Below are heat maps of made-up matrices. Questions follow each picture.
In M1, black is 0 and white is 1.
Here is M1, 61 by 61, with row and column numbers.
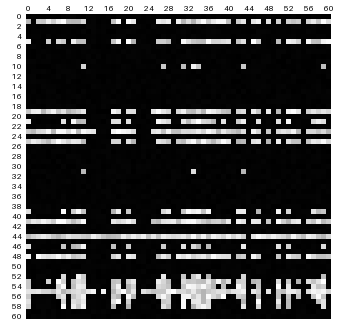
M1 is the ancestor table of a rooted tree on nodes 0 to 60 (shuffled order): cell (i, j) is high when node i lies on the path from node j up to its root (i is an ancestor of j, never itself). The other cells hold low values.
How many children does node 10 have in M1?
4
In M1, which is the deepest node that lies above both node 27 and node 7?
52
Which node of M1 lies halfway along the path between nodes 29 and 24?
23
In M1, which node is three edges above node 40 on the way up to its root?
48
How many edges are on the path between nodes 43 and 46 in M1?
4
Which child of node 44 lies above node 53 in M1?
55
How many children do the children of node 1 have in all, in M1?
5
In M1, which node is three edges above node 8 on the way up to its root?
25
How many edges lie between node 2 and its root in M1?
8
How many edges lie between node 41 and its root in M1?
3
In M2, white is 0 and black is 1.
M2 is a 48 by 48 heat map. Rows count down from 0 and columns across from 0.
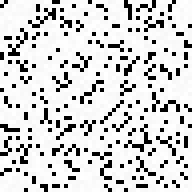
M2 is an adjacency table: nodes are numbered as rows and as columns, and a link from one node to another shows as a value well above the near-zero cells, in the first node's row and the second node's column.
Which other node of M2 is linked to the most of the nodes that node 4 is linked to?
node 2
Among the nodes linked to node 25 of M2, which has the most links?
node 1
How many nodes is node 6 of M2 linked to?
12
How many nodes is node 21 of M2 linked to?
7
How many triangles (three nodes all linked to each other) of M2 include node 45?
0
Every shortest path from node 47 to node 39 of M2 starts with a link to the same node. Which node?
node 11
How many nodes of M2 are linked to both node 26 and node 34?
3
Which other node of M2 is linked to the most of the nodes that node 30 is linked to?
node 22
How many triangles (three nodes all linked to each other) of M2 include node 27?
4
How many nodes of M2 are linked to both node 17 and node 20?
2
